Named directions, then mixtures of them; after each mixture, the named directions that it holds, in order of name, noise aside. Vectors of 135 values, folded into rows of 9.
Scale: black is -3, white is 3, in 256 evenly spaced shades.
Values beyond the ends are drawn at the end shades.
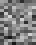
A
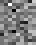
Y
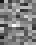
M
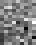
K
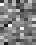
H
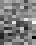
K.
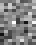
A, K, Y.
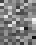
H, K.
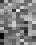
K, M, Y.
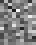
M, Y.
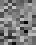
A, Y.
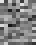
A, H, M.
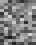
A.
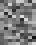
A, K, Y.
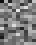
M, Y.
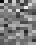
H, M, Y.
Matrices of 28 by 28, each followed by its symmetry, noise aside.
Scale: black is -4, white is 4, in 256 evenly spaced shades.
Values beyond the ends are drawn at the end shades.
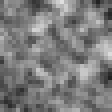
symmetric across the other diagonal.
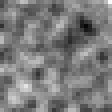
symmetric across the other diagonal.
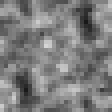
same after a half turn.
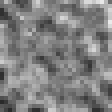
symmetric across the other diagonal.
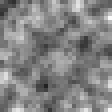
symmetric.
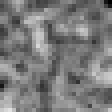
no symmetry.
